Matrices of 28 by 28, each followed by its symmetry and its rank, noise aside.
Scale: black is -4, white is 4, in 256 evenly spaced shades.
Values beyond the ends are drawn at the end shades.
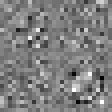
symmetric, rank five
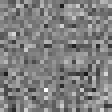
no symmetry, rank six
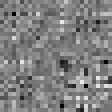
symmetric, rank six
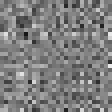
no symmetry, rank five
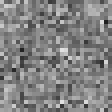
no symmetry, rank seven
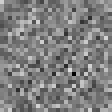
symmetric, rank six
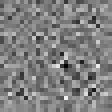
symmetric, rank five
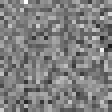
no symmetry, rank seven
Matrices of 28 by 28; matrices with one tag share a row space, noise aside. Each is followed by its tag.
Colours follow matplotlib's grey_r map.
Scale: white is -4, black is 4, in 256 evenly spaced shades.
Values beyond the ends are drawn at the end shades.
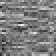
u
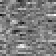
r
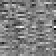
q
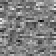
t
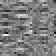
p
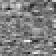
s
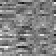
p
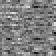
s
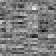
u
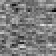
r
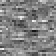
u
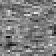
s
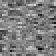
t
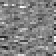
q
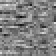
p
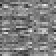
p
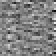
s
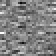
r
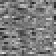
q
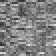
r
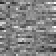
r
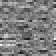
p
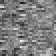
q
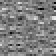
t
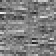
u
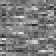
u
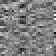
q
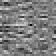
p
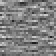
u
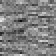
u
